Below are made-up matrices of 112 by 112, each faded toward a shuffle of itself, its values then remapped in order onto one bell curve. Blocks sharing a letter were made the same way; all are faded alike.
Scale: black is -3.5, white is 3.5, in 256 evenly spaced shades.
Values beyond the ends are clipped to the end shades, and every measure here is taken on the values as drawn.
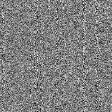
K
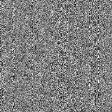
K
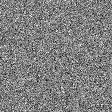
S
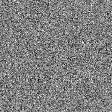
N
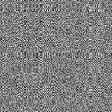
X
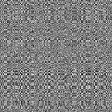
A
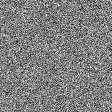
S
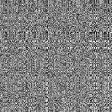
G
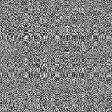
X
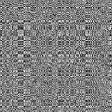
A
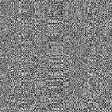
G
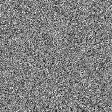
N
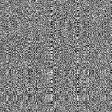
G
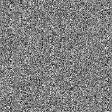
K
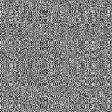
X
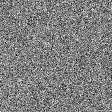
S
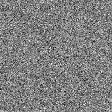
N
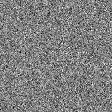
N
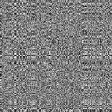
X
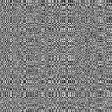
A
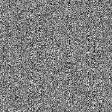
K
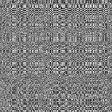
A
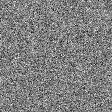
S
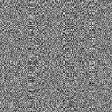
X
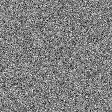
S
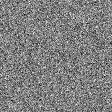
S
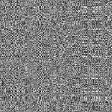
G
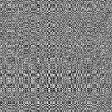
A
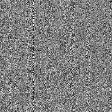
K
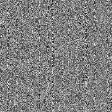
K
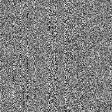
K
